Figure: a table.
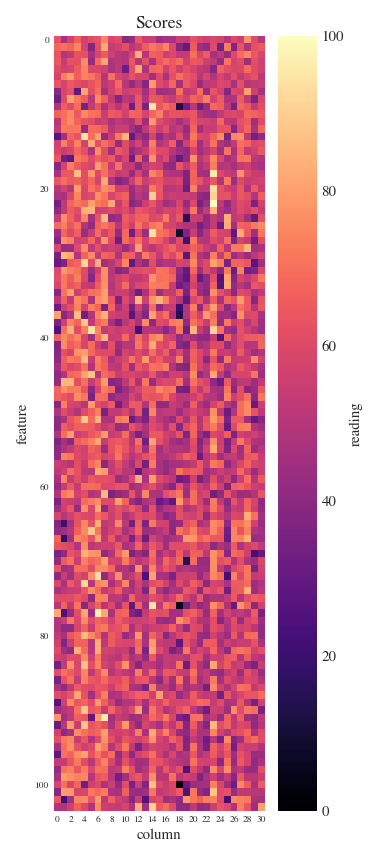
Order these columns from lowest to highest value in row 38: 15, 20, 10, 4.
10, 15, 20, 4
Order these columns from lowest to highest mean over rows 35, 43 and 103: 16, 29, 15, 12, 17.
29, 17, 16, 15, 12
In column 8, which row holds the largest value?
22
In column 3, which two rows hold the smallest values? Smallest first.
7, 63
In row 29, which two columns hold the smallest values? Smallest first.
19, 0
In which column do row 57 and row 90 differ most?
4
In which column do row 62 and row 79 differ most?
17
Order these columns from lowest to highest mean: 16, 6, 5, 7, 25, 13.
13, 25, 16, 5, 7, 6
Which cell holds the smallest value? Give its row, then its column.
100, 18
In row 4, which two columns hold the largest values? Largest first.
12, 4
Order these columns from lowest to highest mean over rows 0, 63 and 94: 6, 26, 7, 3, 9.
26, 3, 9, 7, 6
